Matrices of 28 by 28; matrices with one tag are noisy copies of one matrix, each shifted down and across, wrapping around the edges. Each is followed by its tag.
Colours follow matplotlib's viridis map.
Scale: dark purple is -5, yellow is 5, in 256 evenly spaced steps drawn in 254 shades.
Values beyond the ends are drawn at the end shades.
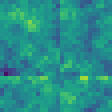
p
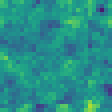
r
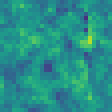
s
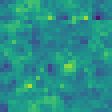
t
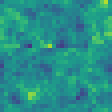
t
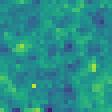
t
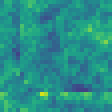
p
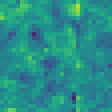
s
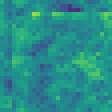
p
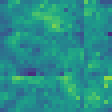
p
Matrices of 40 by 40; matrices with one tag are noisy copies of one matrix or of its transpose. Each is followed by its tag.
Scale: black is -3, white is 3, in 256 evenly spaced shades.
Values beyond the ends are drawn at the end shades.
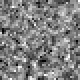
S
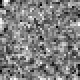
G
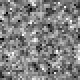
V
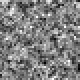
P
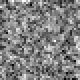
G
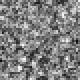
S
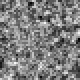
S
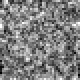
G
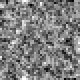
G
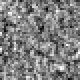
P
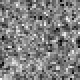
S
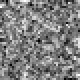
G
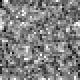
G
